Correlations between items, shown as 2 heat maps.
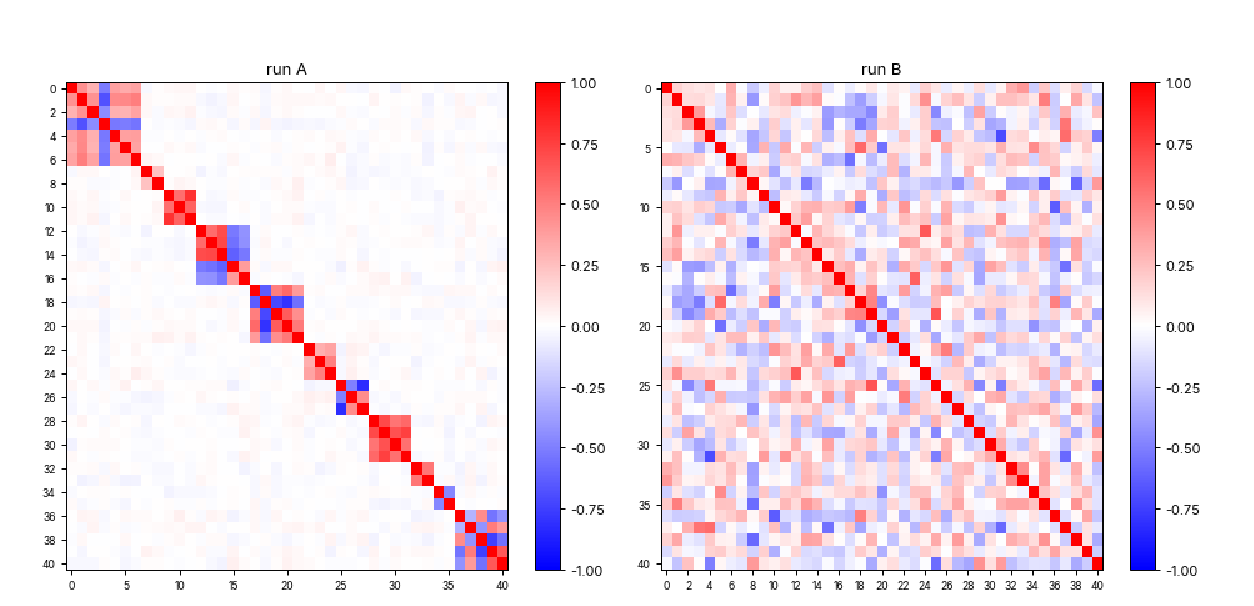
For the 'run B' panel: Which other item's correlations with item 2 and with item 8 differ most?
35
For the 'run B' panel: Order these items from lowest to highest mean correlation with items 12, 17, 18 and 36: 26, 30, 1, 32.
1, 32, 26, 30
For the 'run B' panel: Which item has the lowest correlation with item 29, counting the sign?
25
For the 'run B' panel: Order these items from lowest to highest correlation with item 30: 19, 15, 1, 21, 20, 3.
3, 21, 20, 1, 19, 15
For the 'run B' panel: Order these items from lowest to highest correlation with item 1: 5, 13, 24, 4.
5, 4, 13, 24
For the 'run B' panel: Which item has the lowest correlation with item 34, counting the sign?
20
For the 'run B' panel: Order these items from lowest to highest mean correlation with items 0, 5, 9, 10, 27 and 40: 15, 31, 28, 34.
28, 15, 34, 31
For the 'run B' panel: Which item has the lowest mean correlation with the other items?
8
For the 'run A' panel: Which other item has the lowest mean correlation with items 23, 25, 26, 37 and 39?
38
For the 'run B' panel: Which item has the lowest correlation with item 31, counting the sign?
4
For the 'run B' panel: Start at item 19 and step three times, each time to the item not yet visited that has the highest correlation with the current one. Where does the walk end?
37
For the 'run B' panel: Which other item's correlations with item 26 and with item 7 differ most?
22
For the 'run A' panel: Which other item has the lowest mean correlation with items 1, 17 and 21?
18
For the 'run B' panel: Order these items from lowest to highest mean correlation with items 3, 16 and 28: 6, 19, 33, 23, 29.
29, 19, 6, 33, 23
